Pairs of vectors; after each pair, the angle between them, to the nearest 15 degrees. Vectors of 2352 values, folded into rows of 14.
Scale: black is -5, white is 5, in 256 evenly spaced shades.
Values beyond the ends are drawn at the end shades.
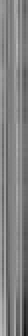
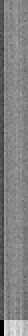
90 degrees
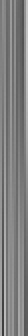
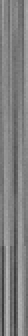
60 degrees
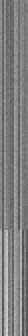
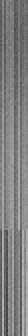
150 degrees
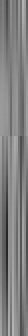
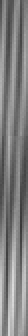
75 degrees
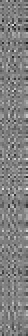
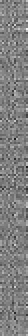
135 degrees
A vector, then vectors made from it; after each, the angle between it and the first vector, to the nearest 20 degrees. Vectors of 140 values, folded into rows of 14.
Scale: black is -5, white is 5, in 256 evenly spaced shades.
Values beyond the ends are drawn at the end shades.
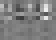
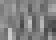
100 degrees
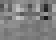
160 degrees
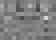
40 degrees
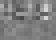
20 degrees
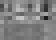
160 degrees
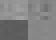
100 degrees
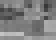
120 degrees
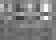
20 degrees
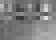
40 degrees
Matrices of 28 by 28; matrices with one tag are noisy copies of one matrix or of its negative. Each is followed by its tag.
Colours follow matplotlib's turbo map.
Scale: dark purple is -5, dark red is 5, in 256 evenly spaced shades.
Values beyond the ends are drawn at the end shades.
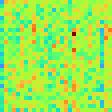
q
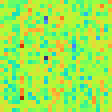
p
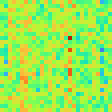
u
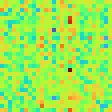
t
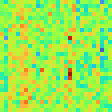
u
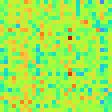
u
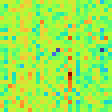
u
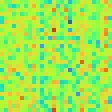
t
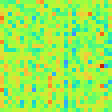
q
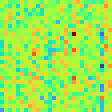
q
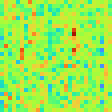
q
